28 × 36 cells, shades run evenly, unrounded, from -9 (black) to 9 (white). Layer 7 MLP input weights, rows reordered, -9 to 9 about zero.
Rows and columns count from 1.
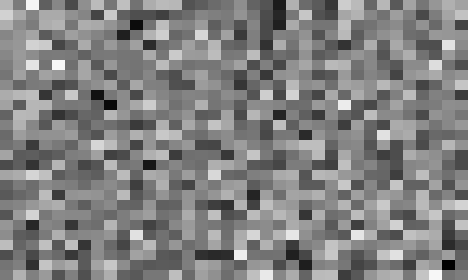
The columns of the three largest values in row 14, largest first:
30, 13, 14
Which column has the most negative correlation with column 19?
16
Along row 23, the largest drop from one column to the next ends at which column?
32
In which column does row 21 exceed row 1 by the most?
22
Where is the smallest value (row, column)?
27, 35
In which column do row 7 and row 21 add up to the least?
20
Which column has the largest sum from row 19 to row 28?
34
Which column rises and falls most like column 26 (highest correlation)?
21
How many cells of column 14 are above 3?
4
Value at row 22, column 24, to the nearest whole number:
-5
